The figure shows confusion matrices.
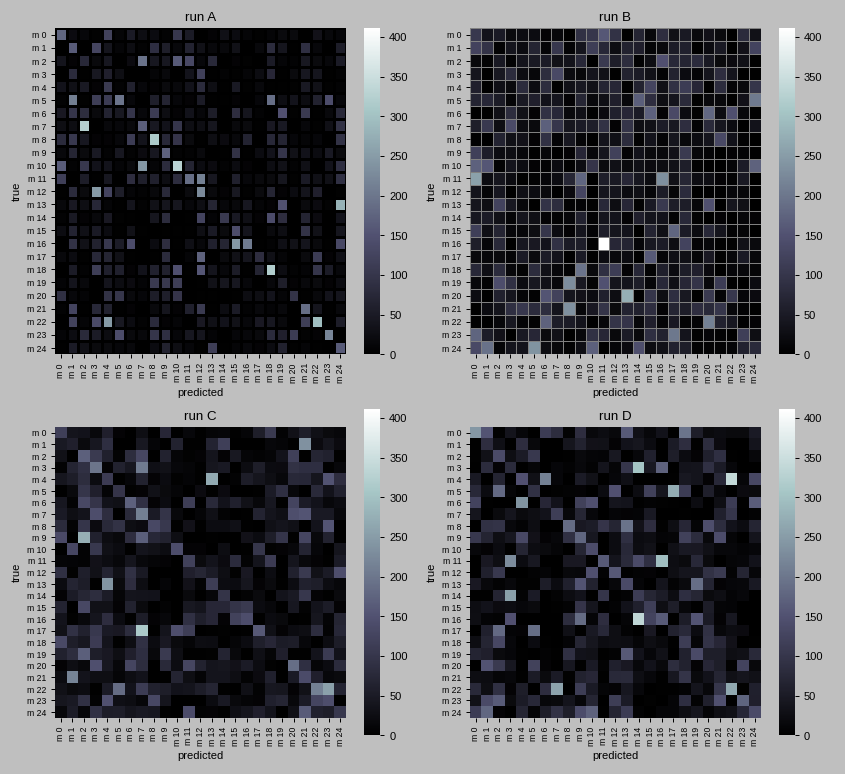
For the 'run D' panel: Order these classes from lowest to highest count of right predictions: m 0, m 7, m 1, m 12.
m 1, m 7, m 12, m 0
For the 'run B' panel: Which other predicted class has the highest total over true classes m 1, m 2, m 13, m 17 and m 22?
m 20
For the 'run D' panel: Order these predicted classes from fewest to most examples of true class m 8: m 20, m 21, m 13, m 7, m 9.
m 7, m 9, m 21, m 20, m 13
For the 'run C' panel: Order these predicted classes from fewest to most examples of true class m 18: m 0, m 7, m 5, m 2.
m 5, m 2, m 7, m 0
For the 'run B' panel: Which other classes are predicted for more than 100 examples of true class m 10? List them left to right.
m 0, m 1, m 24
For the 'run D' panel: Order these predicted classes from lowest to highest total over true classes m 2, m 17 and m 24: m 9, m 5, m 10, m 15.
m 15, m 9, m 10, m 5
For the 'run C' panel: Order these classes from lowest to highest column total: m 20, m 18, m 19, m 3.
m 19, m 18, m 20, m 3
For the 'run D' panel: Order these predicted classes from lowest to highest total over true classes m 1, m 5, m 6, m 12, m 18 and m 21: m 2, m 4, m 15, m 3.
m 3, m 15, m 4, m 2
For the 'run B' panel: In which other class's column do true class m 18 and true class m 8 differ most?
m 9
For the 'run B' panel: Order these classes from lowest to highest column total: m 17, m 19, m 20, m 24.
m 19, m 24, m 20, m 17
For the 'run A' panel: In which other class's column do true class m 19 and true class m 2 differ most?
m 7
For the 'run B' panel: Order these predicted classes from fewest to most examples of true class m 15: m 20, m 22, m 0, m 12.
m 22, m 12, m 20, m 0
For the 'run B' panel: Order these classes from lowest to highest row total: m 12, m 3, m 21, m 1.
m 12, m 3, m 1, m 21
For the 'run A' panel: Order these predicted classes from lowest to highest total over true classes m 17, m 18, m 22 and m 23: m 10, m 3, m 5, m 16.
m 16, m 10, m 5, m 3
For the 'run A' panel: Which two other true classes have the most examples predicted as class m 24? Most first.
m 13, m 16
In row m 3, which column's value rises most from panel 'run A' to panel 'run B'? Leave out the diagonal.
m 7
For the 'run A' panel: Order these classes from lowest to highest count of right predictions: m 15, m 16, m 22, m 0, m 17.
m 17, m 15, m 0, m 16, m 22
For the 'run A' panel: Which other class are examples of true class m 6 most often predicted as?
m 19
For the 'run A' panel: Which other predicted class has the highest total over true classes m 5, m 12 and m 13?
m 3
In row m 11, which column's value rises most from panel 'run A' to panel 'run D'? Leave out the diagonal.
m 16
